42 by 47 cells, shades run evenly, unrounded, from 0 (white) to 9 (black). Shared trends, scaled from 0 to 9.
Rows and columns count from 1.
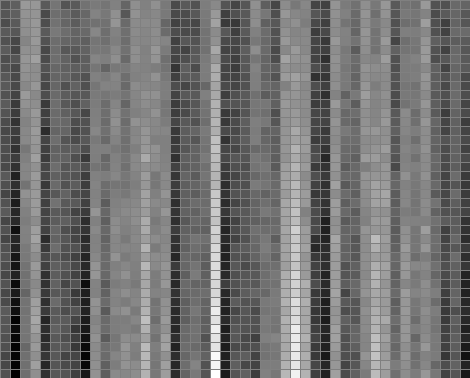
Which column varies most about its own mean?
30
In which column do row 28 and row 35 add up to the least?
22
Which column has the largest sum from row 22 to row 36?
2
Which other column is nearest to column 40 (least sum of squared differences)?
19
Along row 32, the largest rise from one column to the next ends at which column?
23
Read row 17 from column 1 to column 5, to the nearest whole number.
6 7 5 4 7
